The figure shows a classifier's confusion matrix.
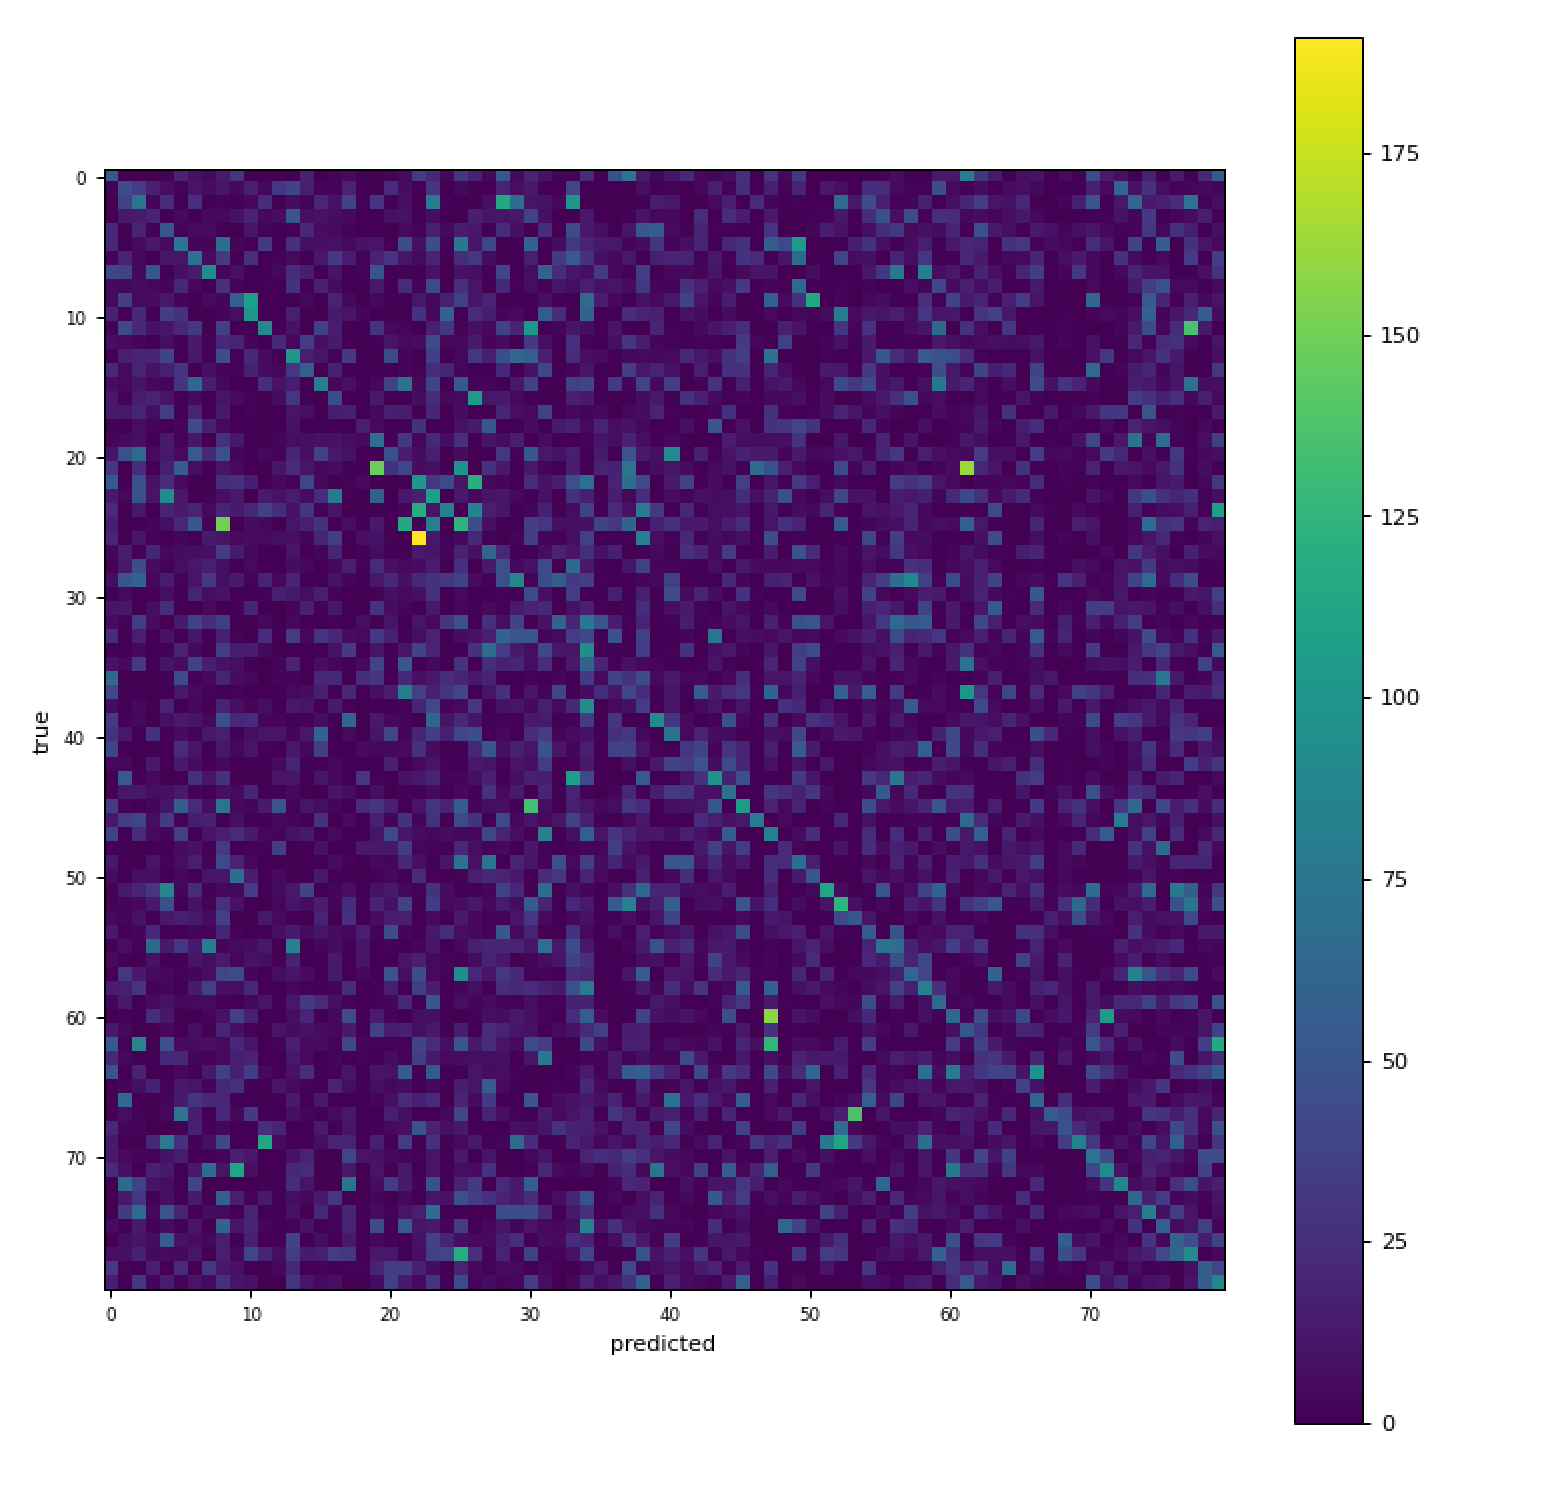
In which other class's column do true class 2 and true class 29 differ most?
57
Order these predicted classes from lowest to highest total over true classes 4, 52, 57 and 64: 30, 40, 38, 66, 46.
46, 30, 40, 66, 38
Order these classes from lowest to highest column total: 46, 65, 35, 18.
18, 46, 35, 65
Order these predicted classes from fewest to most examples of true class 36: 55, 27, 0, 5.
55, 27, 5, 0
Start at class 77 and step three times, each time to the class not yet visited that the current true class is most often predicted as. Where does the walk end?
49
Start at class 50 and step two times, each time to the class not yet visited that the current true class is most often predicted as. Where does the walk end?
10
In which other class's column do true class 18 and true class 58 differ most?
34
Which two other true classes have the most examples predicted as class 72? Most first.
46, 1
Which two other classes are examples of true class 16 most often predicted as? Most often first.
26, 57
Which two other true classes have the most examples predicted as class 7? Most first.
55, 71
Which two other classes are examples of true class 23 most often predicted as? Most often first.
4, 16
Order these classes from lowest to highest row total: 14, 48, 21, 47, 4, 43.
48, 4, 14, 43, 47, 21
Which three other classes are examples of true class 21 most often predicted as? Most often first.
61, 19, 25
